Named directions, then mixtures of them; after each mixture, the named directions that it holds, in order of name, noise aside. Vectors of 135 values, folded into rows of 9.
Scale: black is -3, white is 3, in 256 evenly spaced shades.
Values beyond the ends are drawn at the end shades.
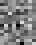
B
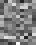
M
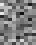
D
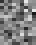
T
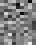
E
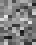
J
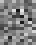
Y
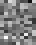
E, M, Y.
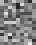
E, Y.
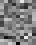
M.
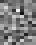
D, Y.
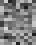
E, M.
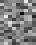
E, J, T.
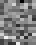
M.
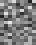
D, E, Y.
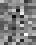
D, Y.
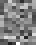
M.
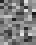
T.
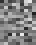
E, T, Y.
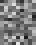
D, M, T.
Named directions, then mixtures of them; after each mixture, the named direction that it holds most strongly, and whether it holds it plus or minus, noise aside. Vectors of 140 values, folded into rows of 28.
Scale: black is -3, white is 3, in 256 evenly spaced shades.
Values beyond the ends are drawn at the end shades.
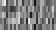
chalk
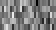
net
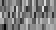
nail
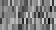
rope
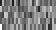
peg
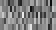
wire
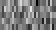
net, plus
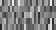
peg, minus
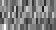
nail, minus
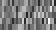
rope, minus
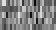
chalk, plus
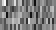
chalk, plus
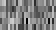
chalk, plus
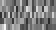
nail, minus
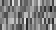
rope, plus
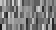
peg, minus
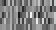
rope, plus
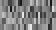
wire, plus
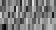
nail, plus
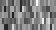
net, minus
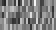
chalk, minus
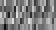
nail, plus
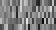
rope, minus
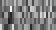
wire, minus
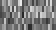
wire, minus
